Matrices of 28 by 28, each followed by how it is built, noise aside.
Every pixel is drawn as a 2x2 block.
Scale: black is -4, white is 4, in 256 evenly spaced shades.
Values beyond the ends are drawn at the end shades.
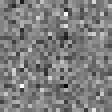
uneven columns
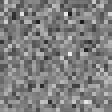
repeating columns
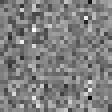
uneven columns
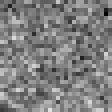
smooth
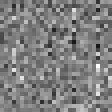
uneven columns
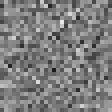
noise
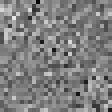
block diagonal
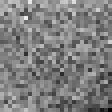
smooth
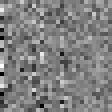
uneven columns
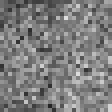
smooth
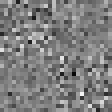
block diagonal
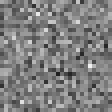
noise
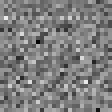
repeating columns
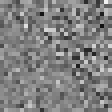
upper triangular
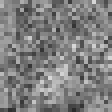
smooth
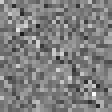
banded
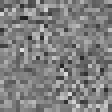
block diagonal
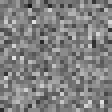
noise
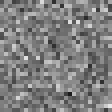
noise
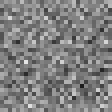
repeating columns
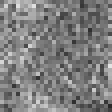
smooth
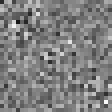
block diagonal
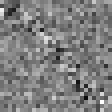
banded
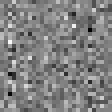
uneven columns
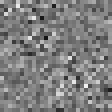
block diagonal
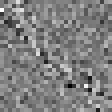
banded
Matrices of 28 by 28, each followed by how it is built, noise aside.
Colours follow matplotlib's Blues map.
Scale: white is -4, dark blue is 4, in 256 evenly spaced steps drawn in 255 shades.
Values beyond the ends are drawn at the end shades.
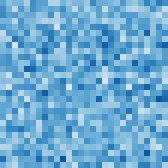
repeating columns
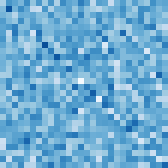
diagonal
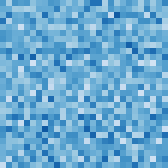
repeating columns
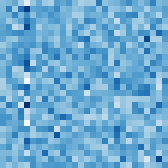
uneven columns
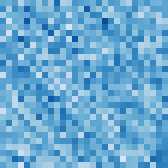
Toeplitz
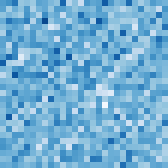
Hankel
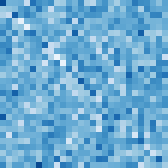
diagonal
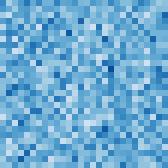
Hankel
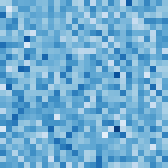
Toeplitz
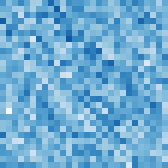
Toeplitz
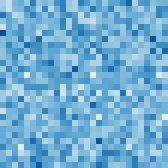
repeating columns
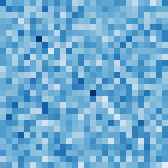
diagonal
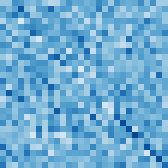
diagonal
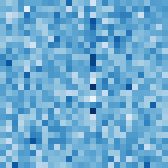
uneven columns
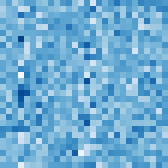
uneven columns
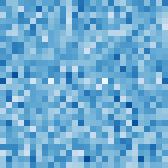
repeating columns
